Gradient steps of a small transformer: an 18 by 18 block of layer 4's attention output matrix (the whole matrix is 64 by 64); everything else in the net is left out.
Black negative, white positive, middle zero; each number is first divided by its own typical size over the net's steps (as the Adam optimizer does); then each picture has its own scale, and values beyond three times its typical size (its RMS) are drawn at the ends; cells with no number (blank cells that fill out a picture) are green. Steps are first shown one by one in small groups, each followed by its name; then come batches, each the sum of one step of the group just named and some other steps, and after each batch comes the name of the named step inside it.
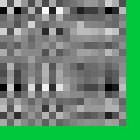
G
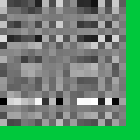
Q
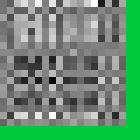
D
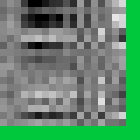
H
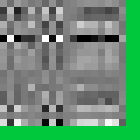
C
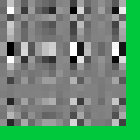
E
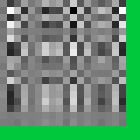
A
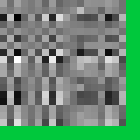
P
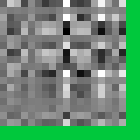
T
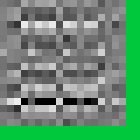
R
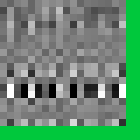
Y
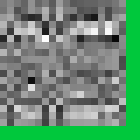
C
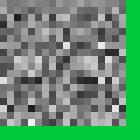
P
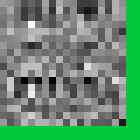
Y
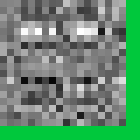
R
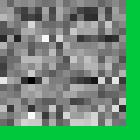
C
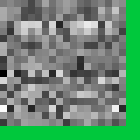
R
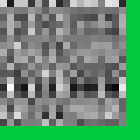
Y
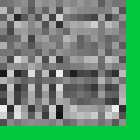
P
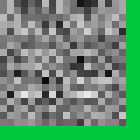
R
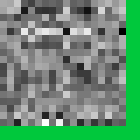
T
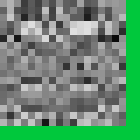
C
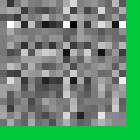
A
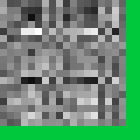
Q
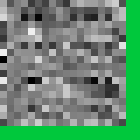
H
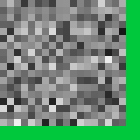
P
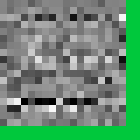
R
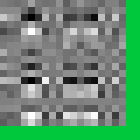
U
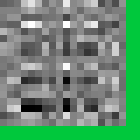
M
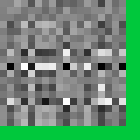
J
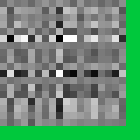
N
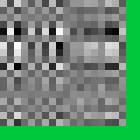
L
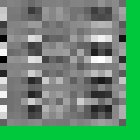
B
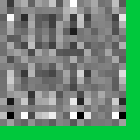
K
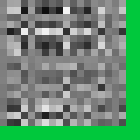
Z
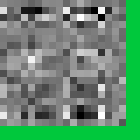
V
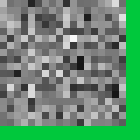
N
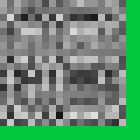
U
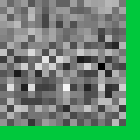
J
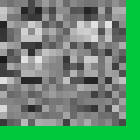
B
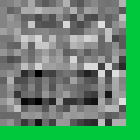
M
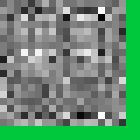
V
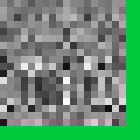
J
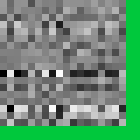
N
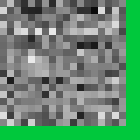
V
